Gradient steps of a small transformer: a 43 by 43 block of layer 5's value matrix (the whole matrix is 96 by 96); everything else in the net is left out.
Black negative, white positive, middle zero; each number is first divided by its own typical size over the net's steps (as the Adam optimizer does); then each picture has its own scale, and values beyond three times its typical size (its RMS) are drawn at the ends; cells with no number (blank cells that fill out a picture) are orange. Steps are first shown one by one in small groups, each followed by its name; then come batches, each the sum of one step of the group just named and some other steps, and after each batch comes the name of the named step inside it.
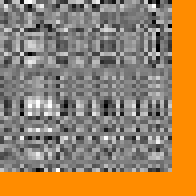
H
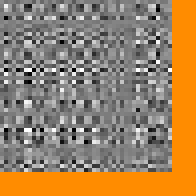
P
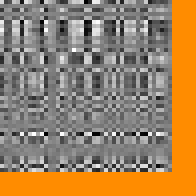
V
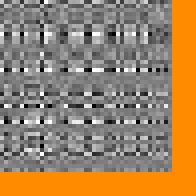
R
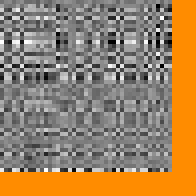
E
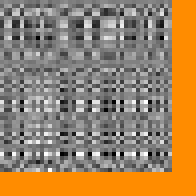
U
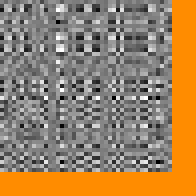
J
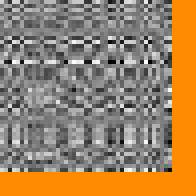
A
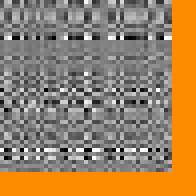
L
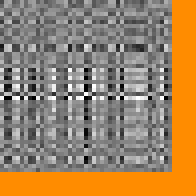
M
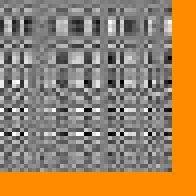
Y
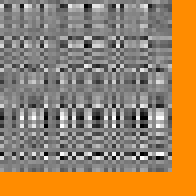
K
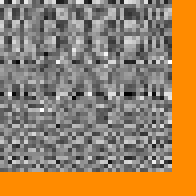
V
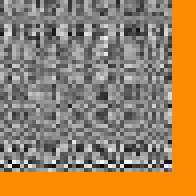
U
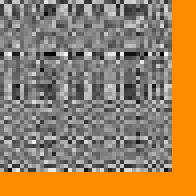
R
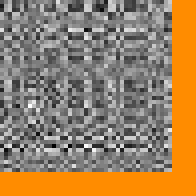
L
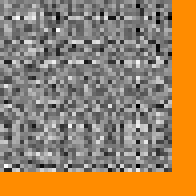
A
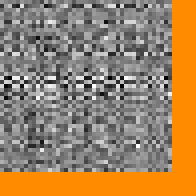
M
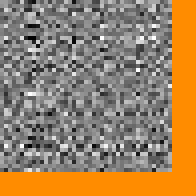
P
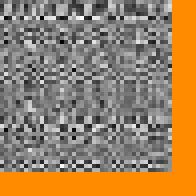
P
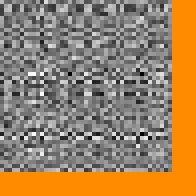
R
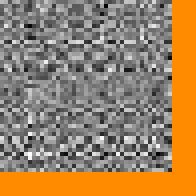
A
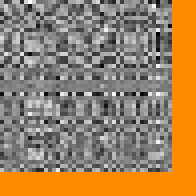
H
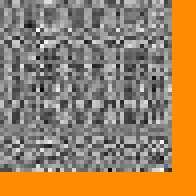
U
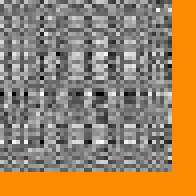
R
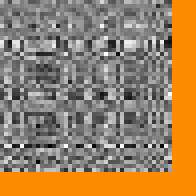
E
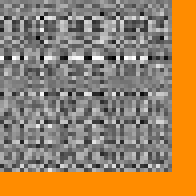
U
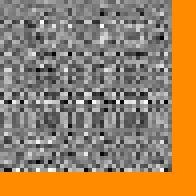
U
